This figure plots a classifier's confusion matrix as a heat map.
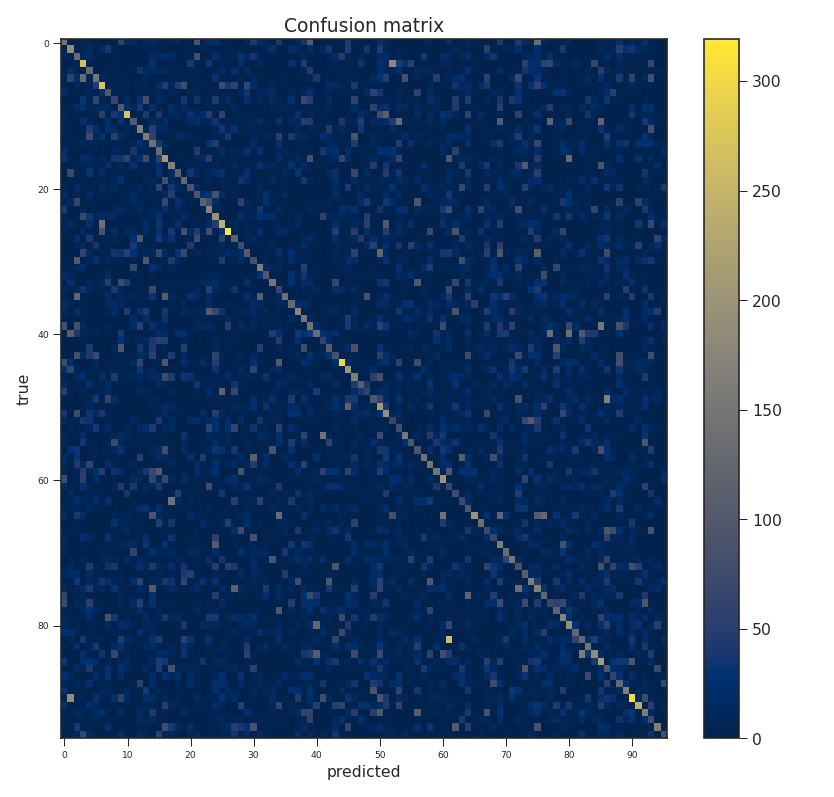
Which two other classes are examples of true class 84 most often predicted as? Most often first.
82, 40
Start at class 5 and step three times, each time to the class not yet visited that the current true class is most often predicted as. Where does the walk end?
74
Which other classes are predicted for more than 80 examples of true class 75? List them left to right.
14, 27, 72
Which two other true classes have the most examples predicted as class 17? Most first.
63, 86
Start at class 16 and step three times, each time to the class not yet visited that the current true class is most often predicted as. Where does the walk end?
77
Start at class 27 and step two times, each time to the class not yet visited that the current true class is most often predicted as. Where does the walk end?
93
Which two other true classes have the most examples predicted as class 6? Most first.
25, 26
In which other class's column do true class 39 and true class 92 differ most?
85
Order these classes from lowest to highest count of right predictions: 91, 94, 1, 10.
94, 1, 91, 10
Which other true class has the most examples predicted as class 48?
35
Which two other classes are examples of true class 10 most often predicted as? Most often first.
51, 50
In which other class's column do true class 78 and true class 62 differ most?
34
